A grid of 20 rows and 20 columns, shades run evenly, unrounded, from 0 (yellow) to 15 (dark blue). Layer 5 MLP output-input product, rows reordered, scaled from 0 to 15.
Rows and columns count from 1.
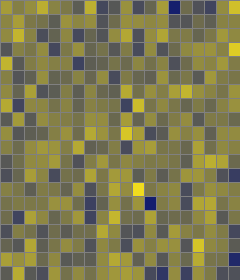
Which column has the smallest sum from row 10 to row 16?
17
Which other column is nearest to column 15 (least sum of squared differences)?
9
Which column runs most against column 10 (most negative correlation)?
20
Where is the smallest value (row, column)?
14, 12
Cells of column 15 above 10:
3
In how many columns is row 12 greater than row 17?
7
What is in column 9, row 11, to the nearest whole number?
9
